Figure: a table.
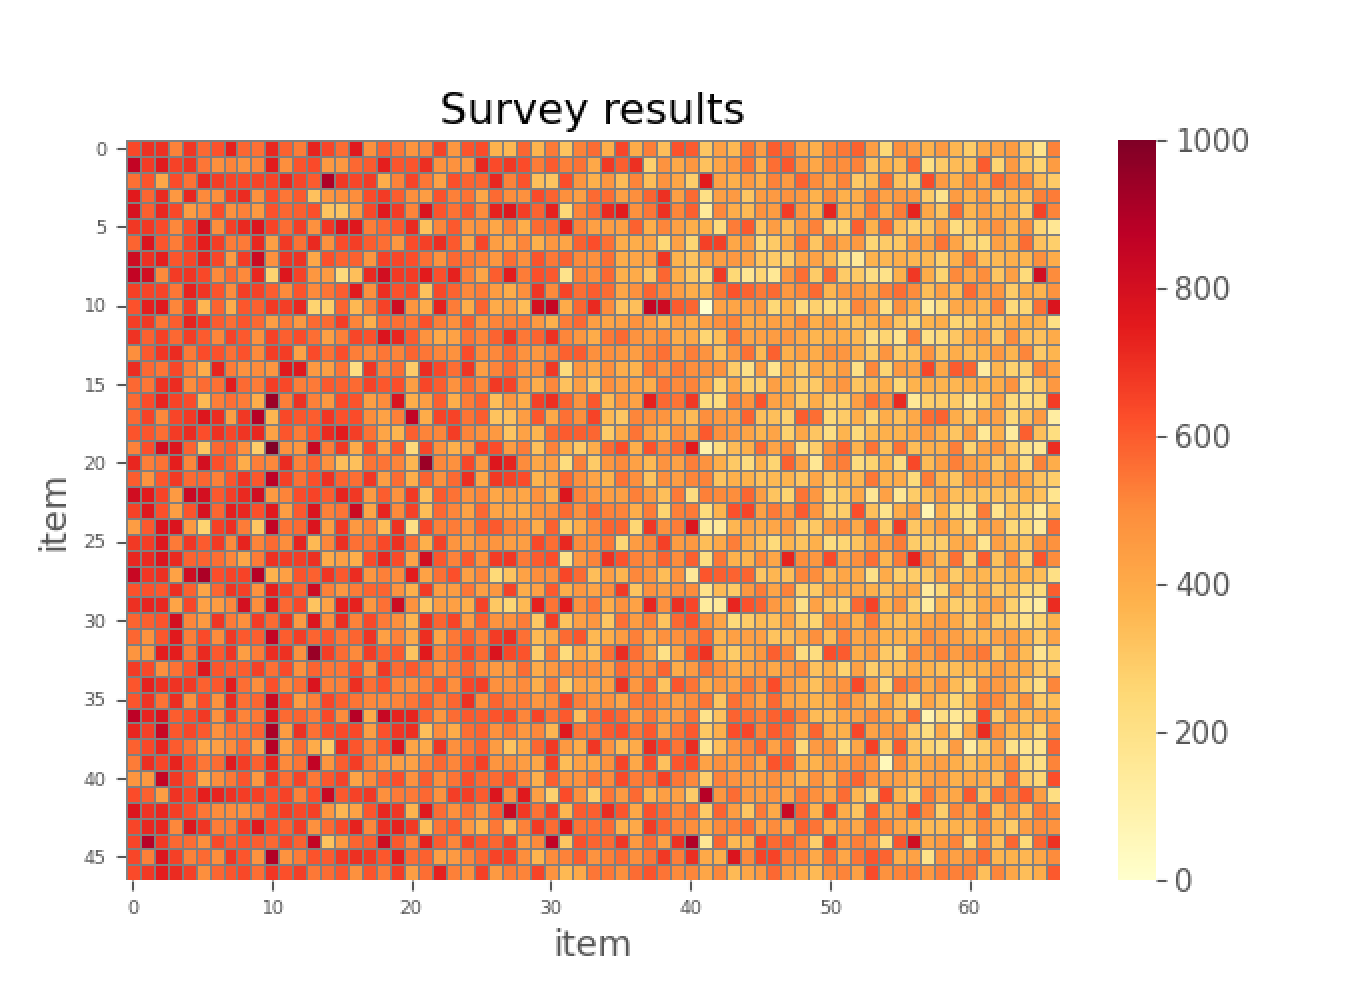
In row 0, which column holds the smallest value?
65
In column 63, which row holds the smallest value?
18
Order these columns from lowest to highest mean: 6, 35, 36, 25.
36, 35, 25, 6
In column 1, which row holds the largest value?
44
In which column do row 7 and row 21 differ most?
10
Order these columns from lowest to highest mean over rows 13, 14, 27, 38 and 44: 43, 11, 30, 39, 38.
43, 38, 39, 11, 30
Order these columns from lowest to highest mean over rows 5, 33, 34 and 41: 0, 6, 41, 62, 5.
62, 41, 6, 0, 5
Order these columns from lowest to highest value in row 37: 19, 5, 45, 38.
38, 45, 5, 19
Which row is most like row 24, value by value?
19
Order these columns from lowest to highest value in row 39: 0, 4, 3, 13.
0, 4, 3, 13
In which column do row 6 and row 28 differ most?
41
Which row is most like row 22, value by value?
27
